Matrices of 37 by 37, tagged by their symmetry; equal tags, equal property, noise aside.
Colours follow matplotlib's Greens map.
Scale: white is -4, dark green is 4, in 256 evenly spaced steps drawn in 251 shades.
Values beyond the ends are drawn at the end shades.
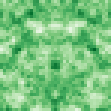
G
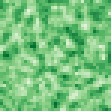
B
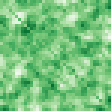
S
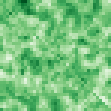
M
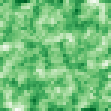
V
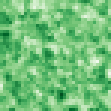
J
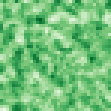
J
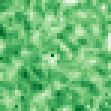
B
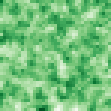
M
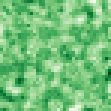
J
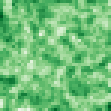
M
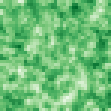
M
